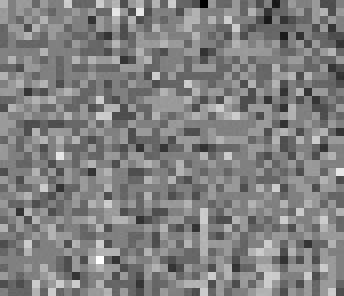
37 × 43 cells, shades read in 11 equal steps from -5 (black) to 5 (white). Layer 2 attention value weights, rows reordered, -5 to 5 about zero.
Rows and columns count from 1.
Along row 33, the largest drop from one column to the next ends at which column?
14
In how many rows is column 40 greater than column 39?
11
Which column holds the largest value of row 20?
8
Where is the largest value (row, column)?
33, 13
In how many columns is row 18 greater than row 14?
17
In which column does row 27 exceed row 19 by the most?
26
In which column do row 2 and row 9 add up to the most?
18
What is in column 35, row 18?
2
